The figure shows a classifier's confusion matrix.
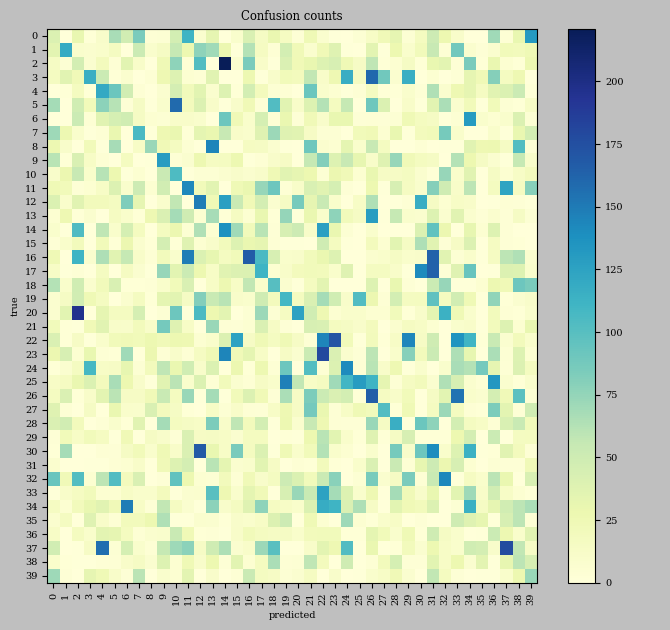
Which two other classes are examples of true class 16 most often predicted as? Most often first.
31, 11
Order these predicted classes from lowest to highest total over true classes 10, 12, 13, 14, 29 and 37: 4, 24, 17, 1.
1, 24, 17, 4
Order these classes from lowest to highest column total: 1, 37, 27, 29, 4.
27, 1, 29, 37, 4
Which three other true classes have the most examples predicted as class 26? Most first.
3, 13, 25
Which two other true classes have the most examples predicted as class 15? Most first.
22, 30
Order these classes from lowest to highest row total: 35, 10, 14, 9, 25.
35, 10, 9, 14, 25
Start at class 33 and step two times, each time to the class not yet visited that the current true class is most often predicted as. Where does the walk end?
23
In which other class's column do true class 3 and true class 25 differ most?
19
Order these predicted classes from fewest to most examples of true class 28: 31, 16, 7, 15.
16, 7, 15, 31
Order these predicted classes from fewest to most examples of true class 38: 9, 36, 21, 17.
36, 17, 9, 21
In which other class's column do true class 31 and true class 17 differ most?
30
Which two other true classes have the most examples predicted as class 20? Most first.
12, 33
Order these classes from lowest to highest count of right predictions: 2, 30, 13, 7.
2, 13, 30, 7
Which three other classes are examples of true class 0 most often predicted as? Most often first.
39, 11, 7
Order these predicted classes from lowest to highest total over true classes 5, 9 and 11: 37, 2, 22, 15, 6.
6, 15, 2, 37, 22
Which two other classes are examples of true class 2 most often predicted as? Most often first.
14, 12
